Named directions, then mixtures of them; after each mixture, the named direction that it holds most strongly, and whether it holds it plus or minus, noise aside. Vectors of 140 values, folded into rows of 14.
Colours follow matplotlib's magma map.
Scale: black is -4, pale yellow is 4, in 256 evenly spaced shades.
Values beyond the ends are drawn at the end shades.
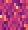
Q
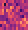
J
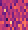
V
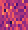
V, minus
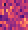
J, plus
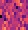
Q, minus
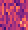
J, plus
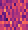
V, plus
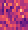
J, minus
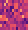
J, minus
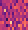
V, plus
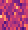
Q, plus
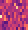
Q, plus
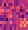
J, plus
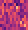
J, plus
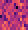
Q, minus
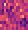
J, minus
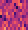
Q, minus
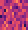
Q, minus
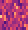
Q, plus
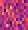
V, minus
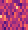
Q, plus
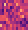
J, minus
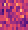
J, minus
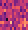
V, plus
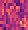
J, plus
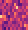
Q, plus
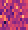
Q, plus
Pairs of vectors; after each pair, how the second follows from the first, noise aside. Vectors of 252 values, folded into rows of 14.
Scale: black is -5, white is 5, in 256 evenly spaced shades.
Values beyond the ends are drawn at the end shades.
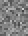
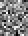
reversed, scaled up.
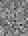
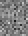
copied.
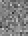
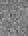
reversed, negated, shrunk.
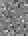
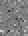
reversed, partly zeroed.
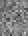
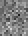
copied.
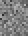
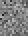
copied.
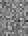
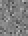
wrapped around, negated, partly zeroed.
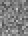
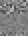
wrapped around, partly zeroed.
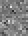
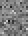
negated.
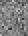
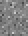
wrapped around, negated, partly zeroed.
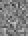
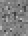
wrapped around, negated, partly zeroed.
